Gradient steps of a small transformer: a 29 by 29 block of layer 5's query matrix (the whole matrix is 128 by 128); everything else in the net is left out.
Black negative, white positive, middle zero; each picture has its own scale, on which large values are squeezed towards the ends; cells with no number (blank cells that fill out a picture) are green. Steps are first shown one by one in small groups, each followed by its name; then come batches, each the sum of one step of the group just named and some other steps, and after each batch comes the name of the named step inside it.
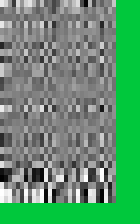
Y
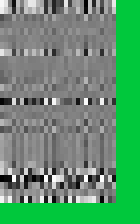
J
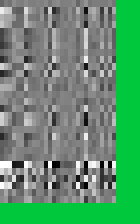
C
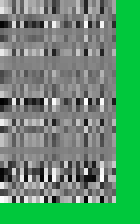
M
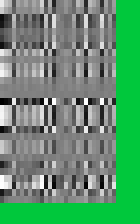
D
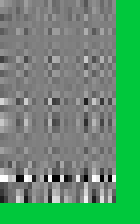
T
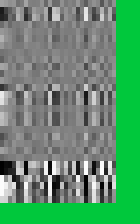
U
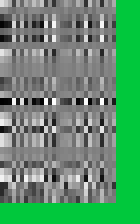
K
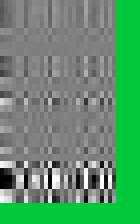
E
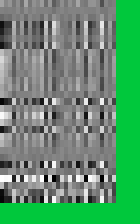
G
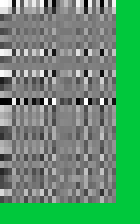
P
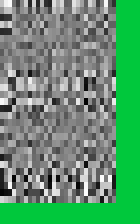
E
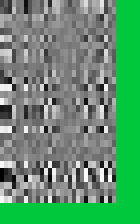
E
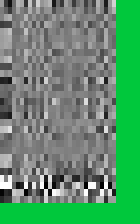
M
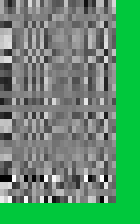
J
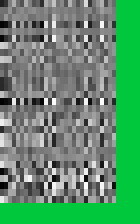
K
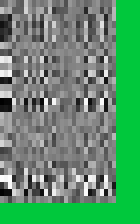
K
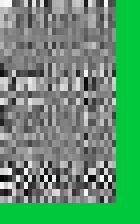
J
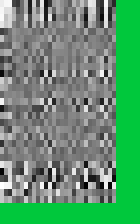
C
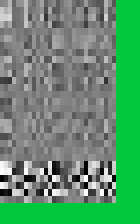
C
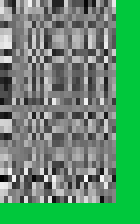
J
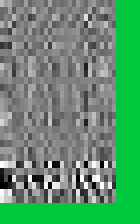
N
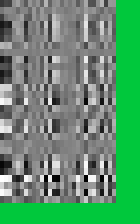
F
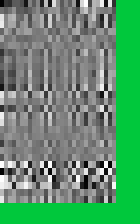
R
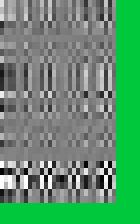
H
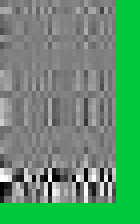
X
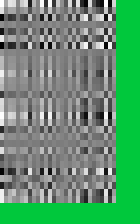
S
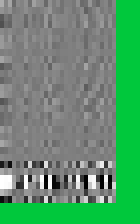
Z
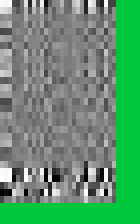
X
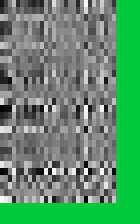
N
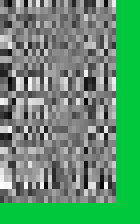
Z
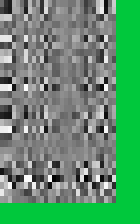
N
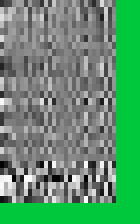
F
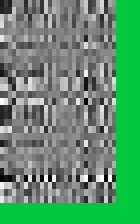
R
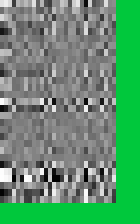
X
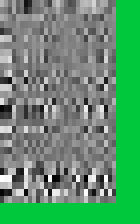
X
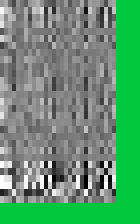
R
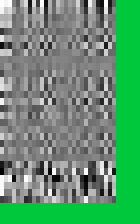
S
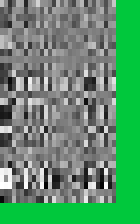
Z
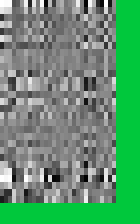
S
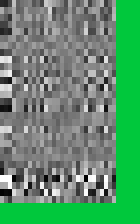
X
